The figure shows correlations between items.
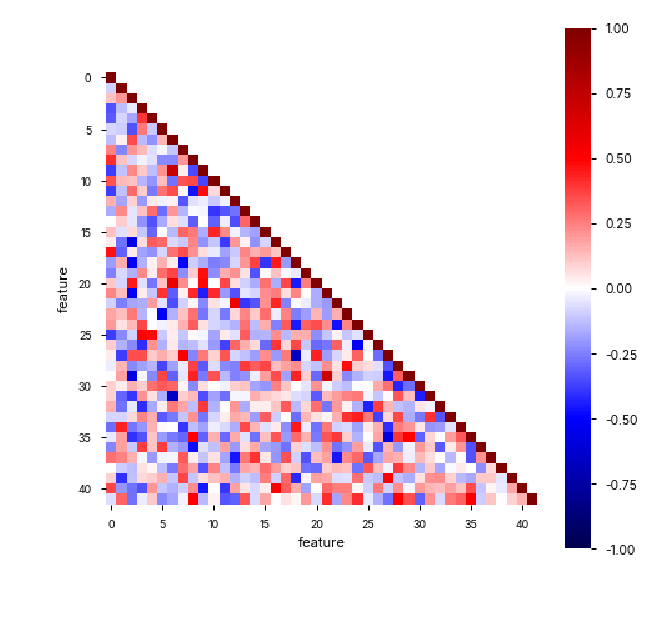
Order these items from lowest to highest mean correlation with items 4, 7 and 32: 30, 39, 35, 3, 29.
29, 35, 3, 30, 39
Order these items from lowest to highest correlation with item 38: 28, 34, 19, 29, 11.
19, 11, 34, 29, 28
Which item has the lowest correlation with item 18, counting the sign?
27
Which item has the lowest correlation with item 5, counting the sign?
23
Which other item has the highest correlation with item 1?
34
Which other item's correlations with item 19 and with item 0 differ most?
9
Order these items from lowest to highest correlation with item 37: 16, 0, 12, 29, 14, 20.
12, 16, 29, 20, 0, 14
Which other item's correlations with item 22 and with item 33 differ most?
24
